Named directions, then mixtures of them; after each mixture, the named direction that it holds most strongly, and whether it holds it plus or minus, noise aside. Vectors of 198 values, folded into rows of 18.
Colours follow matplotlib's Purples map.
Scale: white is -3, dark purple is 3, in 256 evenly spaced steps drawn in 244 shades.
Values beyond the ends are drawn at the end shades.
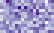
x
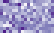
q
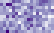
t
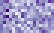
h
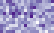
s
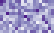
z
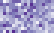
q, minus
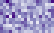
s, plus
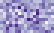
s, minus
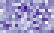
x, plus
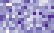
t, minus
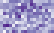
q, minus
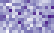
t, minus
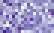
q, plus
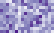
x, minus
